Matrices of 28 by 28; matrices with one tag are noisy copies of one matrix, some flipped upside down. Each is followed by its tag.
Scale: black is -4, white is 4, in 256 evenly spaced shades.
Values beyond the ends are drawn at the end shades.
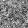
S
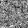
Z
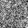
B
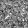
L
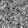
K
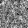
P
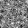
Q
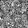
Q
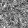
K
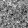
S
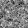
L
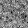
S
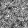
L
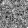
P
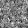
Q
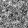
S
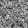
L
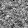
L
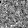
Z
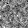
K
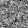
Z
